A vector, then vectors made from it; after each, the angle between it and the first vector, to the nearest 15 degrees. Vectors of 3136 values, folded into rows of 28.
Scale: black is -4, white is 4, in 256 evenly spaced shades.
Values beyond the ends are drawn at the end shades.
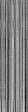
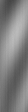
90 degrees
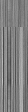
75 degrees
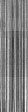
165 degrees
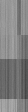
75 degrees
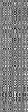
105 degrees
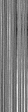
90 degrees
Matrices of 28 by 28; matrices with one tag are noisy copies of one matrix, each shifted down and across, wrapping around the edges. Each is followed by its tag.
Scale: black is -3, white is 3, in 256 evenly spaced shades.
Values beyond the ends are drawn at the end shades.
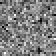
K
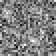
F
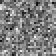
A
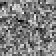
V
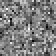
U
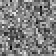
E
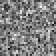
F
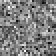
U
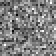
U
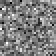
U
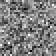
K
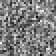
A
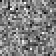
U
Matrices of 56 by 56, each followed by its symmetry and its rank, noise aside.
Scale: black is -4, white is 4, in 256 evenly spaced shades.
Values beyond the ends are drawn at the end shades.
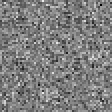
no symmetry, rank twelve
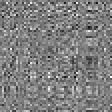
no symmetry, rank six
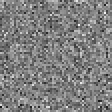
no symmetry, rank twelve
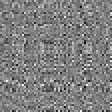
antisymmetric, rank six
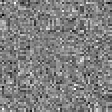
antisymmetric, rank eight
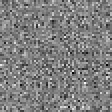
no symmetry, rank eight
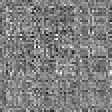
no symmetry, rank six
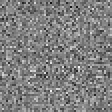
no symmetry, rank twelve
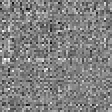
no symmetry, rank eight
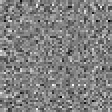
no symmetry, rank eight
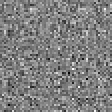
antisymmetric, rank eight
